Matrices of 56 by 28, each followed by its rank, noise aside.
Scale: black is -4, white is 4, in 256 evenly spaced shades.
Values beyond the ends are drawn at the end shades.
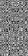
four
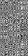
four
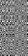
three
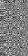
three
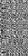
four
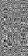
five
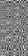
three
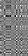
two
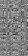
four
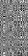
four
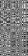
three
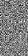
six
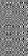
three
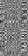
four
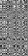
two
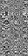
four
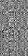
five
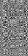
four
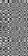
two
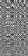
three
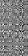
four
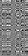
two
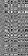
two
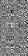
five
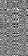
two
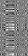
two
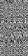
six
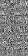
six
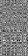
four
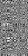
four
